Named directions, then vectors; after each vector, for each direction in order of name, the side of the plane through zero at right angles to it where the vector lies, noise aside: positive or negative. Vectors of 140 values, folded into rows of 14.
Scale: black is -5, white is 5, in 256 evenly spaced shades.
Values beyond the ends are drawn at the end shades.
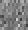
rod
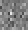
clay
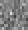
positive, positive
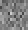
positive, negative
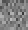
positive, negative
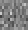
positive, positive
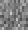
positive, positive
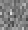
positive, positive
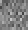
positive, negative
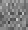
negative, positive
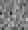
negative, negative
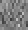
negative, positive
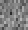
negative, negative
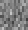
positive, positive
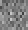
positive, negative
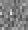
positive, positive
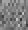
negative, positive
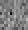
negative, negative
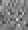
negative, positive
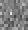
positive, positive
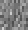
positive, positive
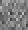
negative, positive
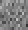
negative, positive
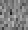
negative, negative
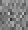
negative, positive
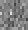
positive, positive
